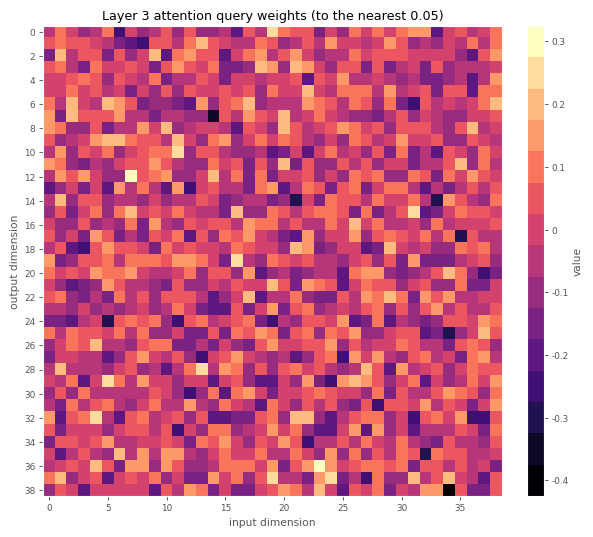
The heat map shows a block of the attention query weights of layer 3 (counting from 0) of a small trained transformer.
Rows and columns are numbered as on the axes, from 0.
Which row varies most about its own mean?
32
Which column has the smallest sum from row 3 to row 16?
33
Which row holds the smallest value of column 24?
29
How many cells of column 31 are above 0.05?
7
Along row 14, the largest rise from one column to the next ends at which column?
34
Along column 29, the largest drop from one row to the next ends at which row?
23
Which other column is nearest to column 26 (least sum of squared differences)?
28
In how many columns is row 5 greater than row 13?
24
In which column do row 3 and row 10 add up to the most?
11
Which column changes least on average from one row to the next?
38
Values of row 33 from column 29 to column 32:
-0.1 0 -0.2 -0.05
